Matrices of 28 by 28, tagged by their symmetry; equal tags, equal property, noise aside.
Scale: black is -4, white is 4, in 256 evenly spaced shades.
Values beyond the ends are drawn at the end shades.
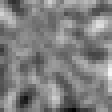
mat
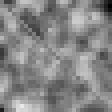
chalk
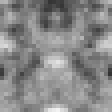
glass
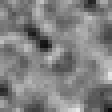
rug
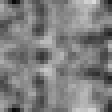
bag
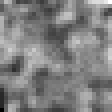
mat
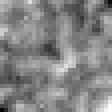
rug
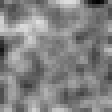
chalk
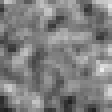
mat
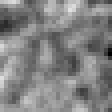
chalk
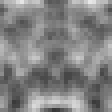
glass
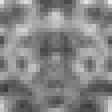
glass
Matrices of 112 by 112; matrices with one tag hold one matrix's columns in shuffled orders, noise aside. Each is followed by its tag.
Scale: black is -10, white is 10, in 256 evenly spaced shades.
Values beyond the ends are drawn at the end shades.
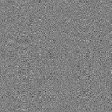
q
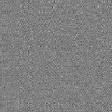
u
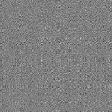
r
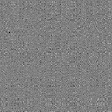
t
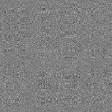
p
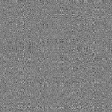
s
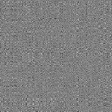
t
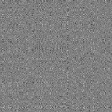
s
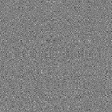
q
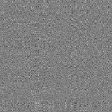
u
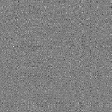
u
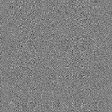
u
